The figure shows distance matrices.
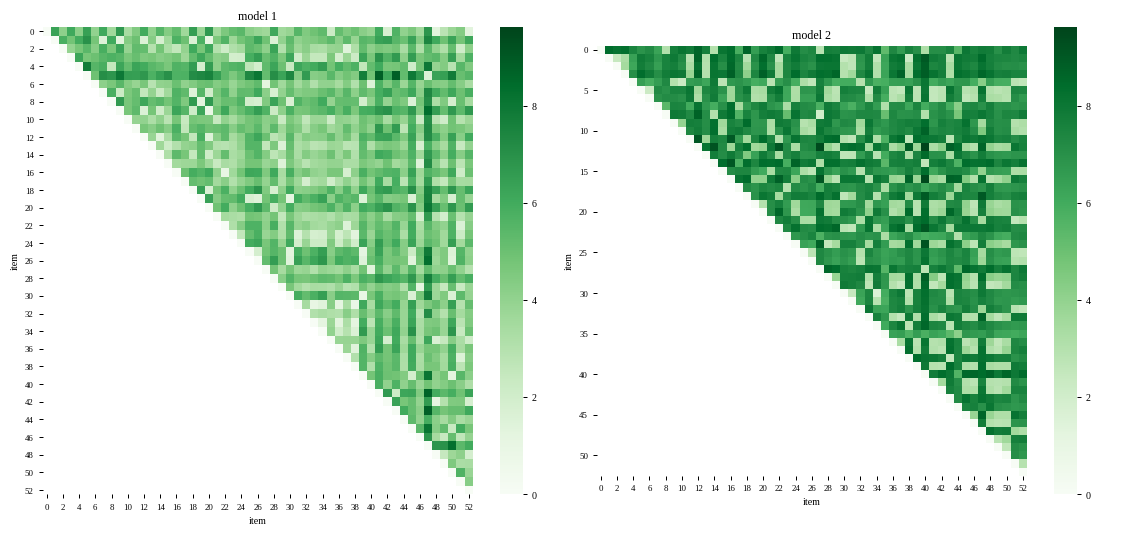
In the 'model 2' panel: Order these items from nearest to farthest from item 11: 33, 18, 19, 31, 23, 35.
31, 18, 35, 23, 19, 33
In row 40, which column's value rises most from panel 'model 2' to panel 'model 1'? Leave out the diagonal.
14
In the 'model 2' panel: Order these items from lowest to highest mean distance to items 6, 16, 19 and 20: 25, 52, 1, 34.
25, 52, 34, 1
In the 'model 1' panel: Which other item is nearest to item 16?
22
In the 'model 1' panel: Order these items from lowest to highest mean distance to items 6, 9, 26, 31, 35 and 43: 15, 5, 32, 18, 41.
15, 32, 18, 41, 5
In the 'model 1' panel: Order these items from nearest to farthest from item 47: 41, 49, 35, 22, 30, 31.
31, 22, 35, 49, 30, 41
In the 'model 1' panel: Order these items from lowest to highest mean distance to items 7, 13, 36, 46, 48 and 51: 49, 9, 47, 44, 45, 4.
49, 44, 9, 4, 45, 47
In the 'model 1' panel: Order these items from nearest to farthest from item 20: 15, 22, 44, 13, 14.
14, 15, 13, 44, 22
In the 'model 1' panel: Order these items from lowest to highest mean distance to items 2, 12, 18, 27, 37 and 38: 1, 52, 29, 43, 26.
29, 1, 52, 43, 26
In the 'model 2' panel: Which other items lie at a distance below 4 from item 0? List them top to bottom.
8, 14, 27, 40
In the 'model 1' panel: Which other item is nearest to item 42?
48
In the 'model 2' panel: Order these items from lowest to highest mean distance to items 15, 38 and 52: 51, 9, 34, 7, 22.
51, 9, 34, 22, 7
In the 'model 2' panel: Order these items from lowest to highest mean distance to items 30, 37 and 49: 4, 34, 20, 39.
39, 20, 34, 4
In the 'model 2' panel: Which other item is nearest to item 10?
4
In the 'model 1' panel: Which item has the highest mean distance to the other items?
47
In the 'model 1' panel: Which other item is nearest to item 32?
17
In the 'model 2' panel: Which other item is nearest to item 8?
27
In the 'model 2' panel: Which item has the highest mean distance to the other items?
40
